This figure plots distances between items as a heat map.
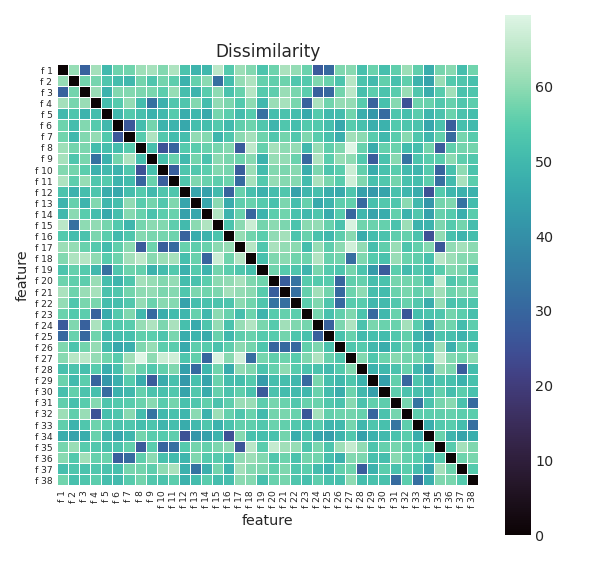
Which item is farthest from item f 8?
f 27
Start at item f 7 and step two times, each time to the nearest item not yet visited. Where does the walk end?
f 36
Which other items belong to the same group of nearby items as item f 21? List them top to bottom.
f 20, f 22, f 26
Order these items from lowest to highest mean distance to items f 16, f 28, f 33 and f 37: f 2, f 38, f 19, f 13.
f 13, f 38, f 2, f 19
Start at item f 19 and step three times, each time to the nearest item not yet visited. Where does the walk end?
f 29
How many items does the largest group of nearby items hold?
5
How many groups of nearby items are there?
11
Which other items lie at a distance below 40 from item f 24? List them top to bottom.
f 1, f 3, f 25
